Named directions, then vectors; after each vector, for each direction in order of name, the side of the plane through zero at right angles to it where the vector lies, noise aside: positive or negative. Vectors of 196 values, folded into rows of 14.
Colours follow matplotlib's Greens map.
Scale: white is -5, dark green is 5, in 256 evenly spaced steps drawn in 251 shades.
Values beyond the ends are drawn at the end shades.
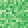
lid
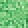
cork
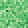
positive, positive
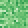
negative, positive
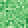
positive, positive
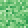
positive, positive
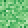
negative, negative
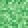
positive, negative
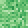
negative, positive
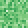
negative, negative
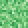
positive, negative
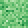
positive, positive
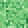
positive, positive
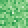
positive, negative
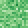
negative, positive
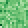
positive, negative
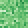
negative, positive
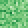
positive, negative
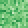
positive, negative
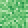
negative, positive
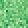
positive, positive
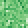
negative, negative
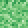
positive, negative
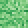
positive, negative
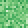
negative, negative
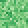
positive, negative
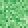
negative, negative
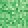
positive, negative
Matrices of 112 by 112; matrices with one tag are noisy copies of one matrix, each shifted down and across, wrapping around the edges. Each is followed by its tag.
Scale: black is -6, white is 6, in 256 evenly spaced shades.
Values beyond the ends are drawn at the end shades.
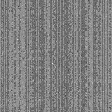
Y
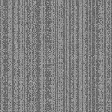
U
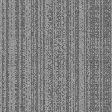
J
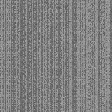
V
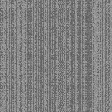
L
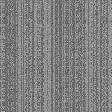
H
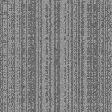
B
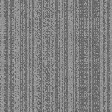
J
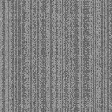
U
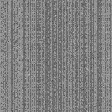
V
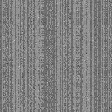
H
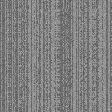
H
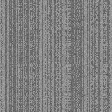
H
